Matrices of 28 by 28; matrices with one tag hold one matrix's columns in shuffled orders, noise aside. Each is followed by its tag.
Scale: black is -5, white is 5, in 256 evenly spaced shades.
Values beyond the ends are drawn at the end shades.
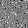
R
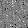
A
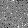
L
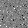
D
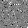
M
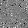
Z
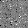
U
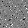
D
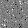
A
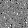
R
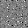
U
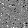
Z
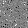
A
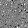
M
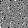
L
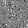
A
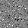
D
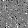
L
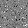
D
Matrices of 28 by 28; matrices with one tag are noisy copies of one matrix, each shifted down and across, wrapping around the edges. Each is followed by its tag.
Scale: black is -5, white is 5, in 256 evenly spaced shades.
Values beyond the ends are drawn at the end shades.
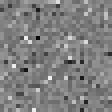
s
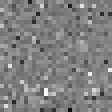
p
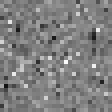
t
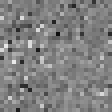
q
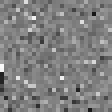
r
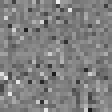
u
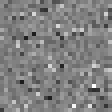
s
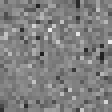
t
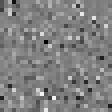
u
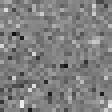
q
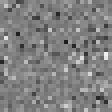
q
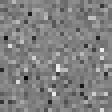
p
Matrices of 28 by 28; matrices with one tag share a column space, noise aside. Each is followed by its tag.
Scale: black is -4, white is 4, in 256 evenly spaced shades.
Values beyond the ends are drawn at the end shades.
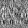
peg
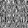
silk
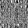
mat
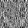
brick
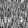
brick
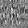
peg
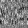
peg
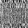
mat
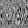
peg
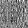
silk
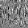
peg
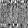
mat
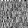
brick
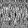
peg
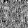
silk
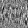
peg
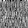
brick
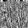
brick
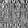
mat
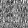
silk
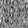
silk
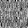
brick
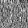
silk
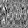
peg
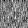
brick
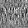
peg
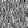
brick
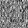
silk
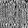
mat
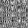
silk
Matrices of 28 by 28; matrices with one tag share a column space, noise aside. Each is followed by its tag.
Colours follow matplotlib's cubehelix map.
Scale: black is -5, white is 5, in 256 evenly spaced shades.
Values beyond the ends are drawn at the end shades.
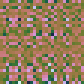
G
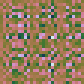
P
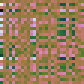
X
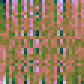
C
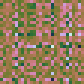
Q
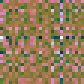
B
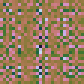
X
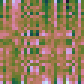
C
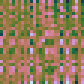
C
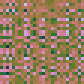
X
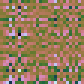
G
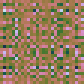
X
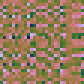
P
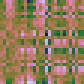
C
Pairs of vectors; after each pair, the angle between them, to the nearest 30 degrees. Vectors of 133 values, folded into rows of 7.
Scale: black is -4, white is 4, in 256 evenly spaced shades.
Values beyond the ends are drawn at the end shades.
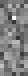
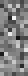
30 degrees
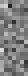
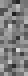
60 degrees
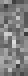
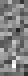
60 degrees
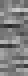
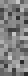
90 degrees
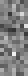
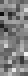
60 degrees
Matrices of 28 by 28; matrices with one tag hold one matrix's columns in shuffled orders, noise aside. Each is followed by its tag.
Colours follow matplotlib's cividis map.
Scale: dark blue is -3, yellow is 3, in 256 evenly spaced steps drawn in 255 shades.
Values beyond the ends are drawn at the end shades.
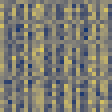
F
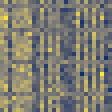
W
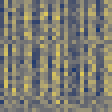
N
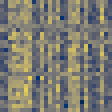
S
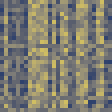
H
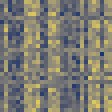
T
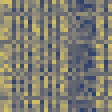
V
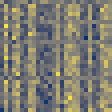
F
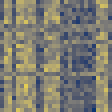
S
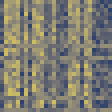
H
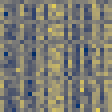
F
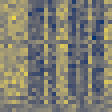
N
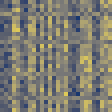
V
